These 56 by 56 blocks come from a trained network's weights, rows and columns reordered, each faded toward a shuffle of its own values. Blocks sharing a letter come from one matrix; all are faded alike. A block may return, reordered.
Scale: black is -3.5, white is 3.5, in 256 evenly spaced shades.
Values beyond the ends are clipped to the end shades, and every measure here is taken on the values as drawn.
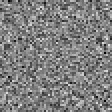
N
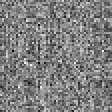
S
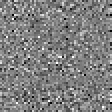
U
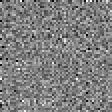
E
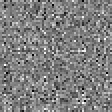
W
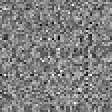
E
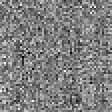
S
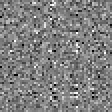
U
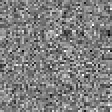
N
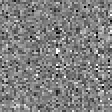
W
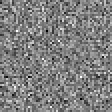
S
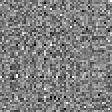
E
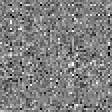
U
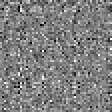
U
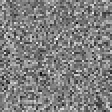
N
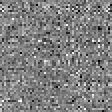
U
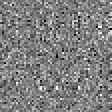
W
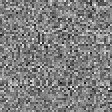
N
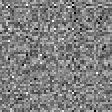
E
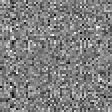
W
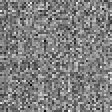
S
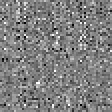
U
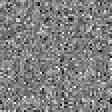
U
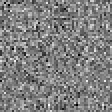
S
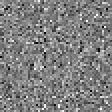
U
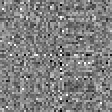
E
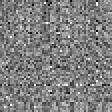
E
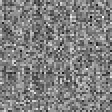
S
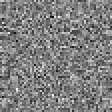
N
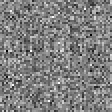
S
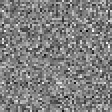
N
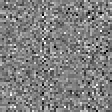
W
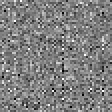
W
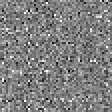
U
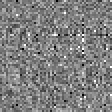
E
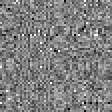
E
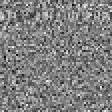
N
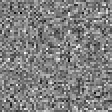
N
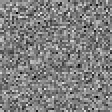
N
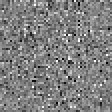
U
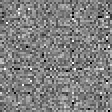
E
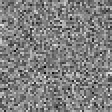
N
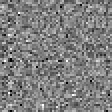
E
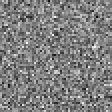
N
